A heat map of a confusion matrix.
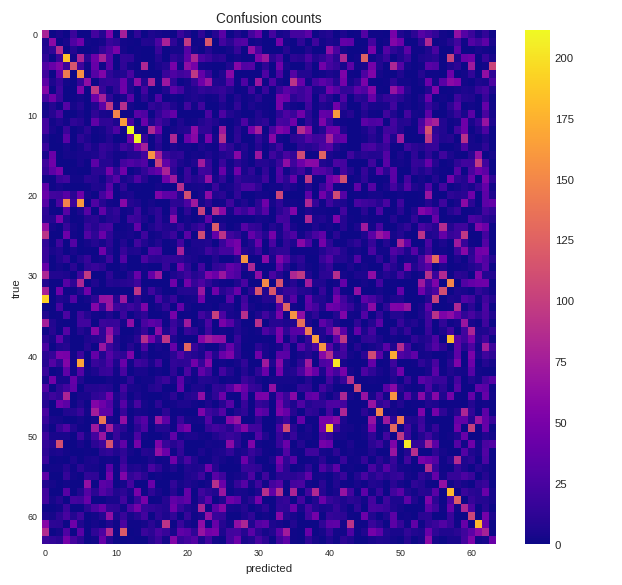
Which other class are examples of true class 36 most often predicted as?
30
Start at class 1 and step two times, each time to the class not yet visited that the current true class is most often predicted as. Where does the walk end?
37
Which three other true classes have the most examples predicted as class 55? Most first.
28, 33, 35
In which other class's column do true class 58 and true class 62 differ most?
11
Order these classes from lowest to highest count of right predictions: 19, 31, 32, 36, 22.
19, 22, 32, 36, 31
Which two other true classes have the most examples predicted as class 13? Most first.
32, 6
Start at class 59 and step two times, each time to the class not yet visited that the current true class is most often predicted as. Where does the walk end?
24
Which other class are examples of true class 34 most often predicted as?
58
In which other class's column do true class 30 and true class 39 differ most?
20
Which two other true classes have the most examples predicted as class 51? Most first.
34, 29
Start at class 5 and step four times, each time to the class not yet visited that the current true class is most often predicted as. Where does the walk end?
40
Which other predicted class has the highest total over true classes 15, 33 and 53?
0
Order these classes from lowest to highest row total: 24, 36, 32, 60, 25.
60, 24, 36, 32, 25
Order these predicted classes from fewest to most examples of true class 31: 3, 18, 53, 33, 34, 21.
34, 21, 3, 18, 53, 33
